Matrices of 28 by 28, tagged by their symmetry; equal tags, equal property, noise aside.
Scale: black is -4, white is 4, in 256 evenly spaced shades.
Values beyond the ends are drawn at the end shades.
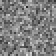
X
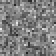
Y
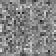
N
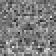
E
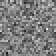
E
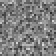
E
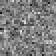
Y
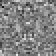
E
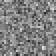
X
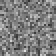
Y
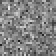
X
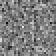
N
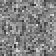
N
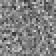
X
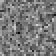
N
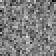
X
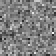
Y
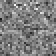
E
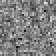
X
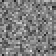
N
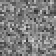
X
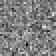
Y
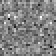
E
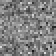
N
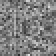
N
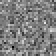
X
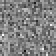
Y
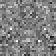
E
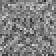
E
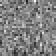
X
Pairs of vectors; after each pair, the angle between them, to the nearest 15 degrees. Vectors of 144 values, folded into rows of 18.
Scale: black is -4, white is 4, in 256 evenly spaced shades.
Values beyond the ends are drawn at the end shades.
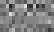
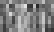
45 degrees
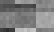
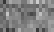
60 degrees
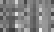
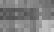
60 degrees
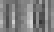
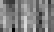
75 degrees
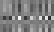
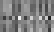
30 degrees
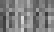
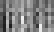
30 degrees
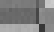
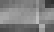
150 degrees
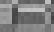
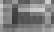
30 degrees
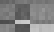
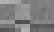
150 degrees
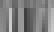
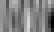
120 degrees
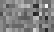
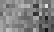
30 degrees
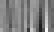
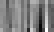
15 degrees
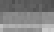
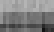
165 degrees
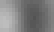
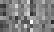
105 degrees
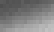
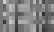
105 degrees
